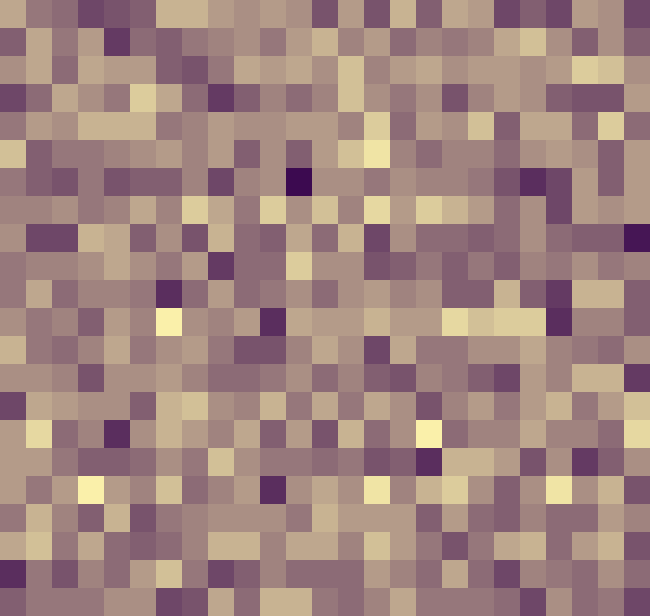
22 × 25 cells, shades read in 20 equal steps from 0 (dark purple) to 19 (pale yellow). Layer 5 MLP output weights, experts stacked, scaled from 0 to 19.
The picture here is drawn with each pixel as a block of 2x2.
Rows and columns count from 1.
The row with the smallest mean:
7
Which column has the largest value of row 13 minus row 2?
5
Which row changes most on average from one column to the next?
18
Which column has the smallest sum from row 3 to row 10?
20
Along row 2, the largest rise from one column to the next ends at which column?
2
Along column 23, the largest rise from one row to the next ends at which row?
3
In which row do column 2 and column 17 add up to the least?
9
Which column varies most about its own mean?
15
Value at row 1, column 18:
13
